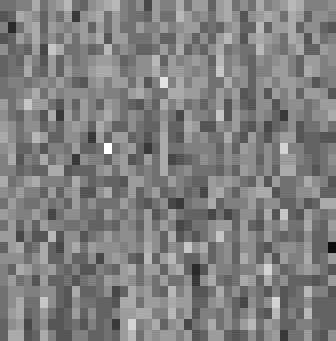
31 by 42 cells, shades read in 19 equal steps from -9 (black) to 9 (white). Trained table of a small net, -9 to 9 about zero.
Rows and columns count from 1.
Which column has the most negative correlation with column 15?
17
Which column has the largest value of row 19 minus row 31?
41
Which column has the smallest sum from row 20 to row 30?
25
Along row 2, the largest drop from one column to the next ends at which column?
10
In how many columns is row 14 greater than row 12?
19
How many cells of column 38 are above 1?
4
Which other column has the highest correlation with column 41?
30
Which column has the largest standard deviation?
36
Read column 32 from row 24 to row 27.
1 0 2 0
